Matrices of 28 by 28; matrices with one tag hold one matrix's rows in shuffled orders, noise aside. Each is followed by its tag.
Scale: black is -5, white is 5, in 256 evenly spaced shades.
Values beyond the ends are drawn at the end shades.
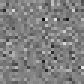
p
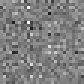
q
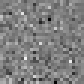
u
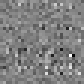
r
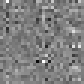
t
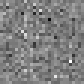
u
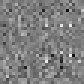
r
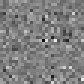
p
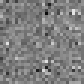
t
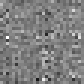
t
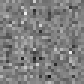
u
